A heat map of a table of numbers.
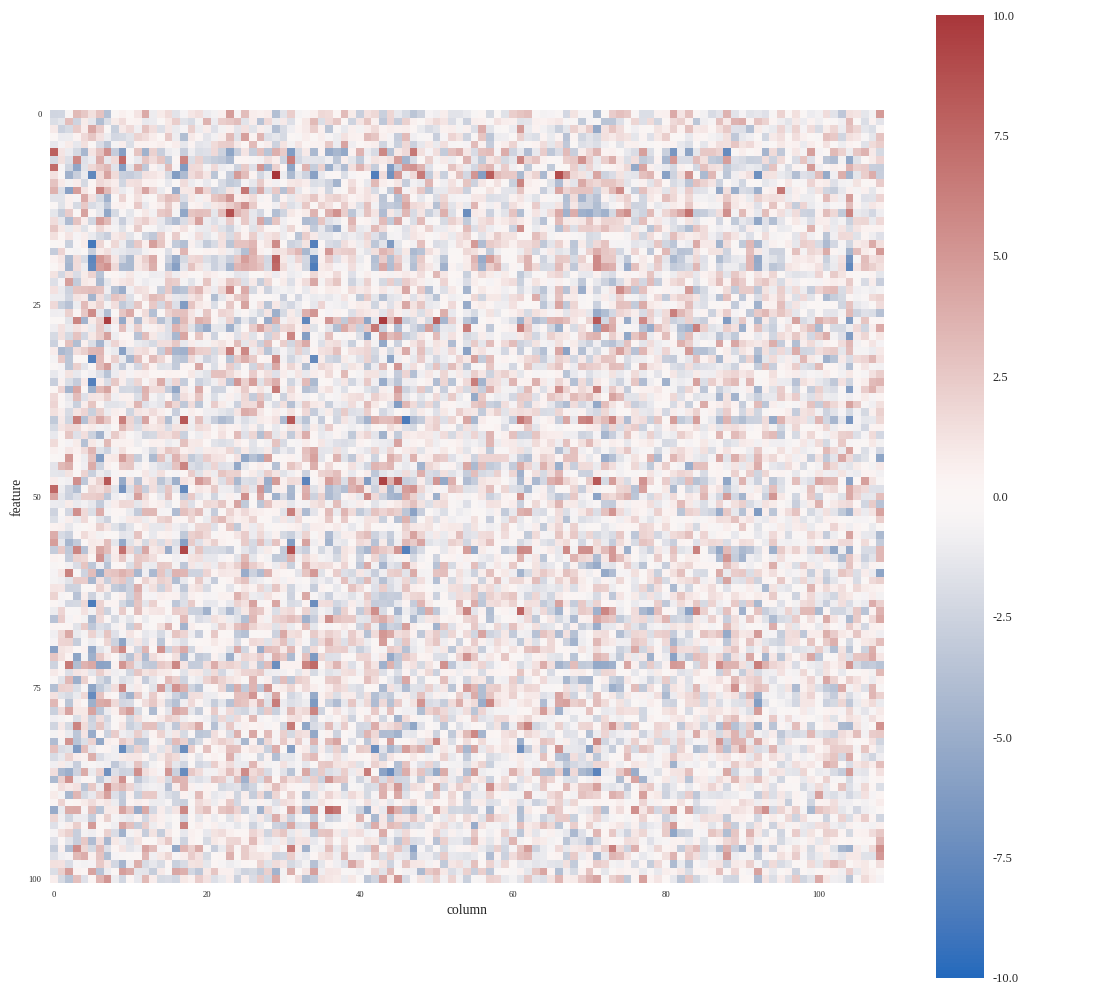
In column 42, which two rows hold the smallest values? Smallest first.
8, 83
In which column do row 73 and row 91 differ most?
36
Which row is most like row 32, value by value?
17
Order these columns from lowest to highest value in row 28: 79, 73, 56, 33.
56, 33, 79, 73
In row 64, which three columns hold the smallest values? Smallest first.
5, 34, 92
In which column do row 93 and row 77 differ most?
34
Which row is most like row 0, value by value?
97
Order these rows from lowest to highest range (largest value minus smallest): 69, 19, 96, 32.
69, 96, 32, 19
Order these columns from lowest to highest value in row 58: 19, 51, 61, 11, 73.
51, 19, 11, 61, 73
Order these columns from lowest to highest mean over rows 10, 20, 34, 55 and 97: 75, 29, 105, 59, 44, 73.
44, 75, 59, 105, 29, 73
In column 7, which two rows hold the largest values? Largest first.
27, 48
